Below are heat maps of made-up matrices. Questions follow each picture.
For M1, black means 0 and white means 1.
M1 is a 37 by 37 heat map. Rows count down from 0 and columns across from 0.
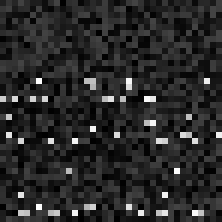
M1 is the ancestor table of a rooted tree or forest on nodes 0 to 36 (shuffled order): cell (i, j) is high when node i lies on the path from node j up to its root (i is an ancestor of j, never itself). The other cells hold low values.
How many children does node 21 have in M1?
1
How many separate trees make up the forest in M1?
6
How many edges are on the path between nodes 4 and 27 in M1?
4
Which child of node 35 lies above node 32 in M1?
23
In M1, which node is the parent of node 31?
19
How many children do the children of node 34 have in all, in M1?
1
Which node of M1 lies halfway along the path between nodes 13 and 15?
14
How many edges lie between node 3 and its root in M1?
3
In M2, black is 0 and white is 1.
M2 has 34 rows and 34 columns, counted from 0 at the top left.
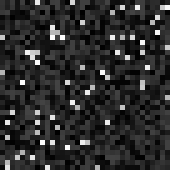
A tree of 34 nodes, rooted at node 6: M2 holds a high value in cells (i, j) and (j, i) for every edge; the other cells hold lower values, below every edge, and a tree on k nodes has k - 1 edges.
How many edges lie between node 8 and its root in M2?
3
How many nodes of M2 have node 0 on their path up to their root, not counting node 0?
2
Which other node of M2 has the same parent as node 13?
4
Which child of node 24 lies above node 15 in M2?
21
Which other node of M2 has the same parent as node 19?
9
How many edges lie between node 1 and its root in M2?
4
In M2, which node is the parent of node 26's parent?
10
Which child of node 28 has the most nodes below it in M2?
16
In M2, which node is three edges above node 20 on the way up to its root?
7
